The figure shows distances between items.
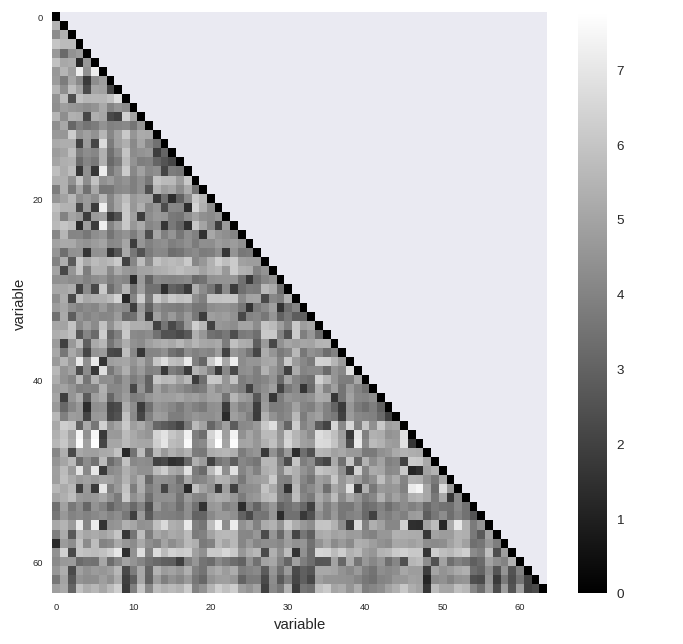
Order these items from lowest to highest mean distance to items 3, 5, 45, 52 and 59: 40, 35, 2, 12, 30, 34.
30, 35, 12, 34, 2, 40
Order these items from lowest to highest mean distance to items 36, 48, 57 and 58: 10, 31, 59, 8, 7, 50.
31, 59, 10, 7, 50, 8
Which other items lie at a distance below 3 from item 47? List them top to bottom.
6, 38, 46, 50, 56
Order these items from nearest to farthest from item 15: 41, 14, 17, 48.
14, 17, 41, 48
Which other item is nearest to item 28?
42
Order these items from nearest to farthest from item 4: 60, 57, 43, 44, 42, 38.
43, 44, 42, 60, 38, 57
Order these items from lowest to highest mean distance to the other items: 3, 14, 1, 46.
14, 3, 1, 46
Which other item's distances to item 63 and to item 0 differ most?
58
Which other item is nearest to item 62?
48
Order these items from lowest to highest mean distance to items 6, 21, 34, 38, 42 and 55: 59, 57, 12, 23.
12, 57, 23, 59
